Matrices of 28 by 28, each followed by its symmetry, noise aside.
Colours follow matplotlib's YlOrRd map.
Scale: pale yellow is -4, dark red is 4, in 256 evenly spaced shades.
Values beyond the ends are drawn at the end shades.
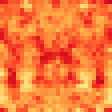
mirrored left to right.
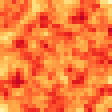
symmetric.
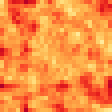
symmetric across the other diagonal.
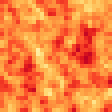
no symmetry.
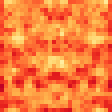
mirrored left to right.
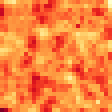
antisymmetric.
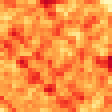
symmetric across the other diagonal.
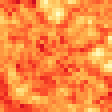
symmetric across the other diagonal.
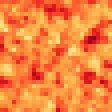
no symmetry.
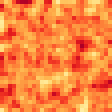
antisymmetric.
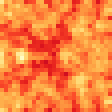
mirrored top to bottom.
